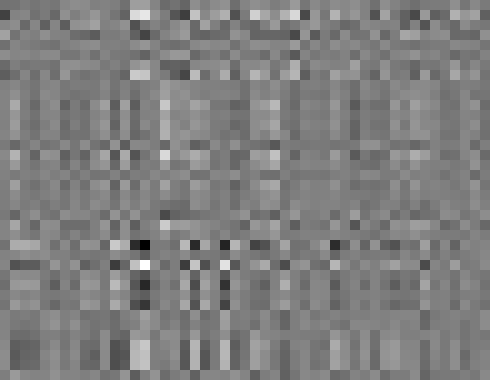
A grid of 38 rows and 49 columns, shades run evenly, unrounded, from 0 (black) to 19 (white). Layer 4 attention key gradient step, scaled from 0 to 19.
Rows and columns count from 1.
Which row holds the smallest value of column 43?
27
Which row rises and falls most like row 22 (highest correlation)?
7
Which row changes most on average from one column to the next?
25
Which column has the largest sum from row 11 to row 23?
17
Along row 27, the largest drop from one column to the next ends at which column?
24
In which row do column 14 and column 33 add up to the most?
2
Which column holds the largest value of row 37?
15
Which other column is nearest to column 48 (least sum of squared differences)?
32
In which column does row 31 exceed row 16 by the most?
12
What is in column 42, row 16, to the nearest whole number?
13
